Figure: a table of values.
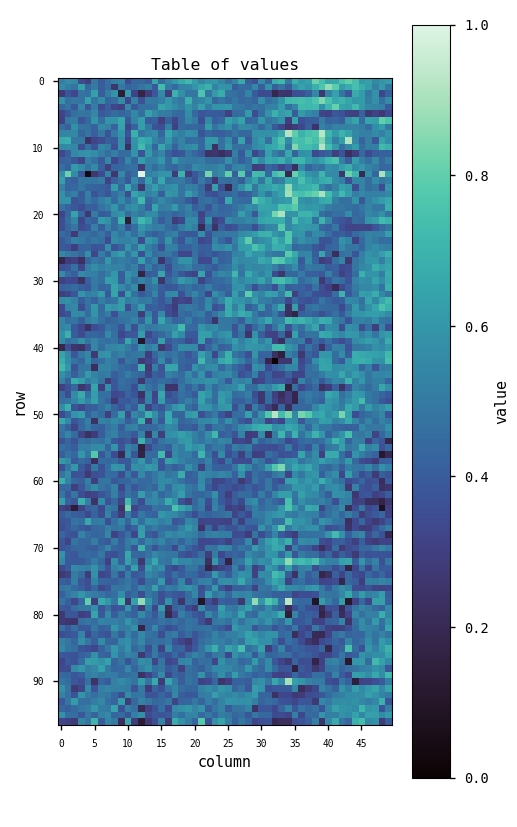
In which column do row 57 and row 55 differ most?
12
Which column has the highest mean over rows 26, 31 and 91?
49
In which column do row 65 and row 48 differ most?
45
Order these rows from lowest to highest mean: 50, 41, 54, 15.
54, 41, 15, 50
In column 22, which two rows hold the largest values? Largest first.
14, 1
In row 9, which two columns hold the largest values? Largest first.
43, 39
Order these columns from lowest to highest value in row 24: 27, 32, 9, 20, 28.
20, 9, 27, 32, 28
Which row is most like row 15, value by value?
36
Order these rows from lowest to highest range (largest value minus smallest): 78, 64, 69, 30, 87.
69, 30, 87, 64, 78
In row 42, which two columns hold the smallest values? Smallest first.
32, 31
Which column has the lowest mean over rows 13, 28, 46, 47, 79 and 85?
34
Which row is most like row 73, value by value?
11
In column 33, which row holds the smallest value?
41
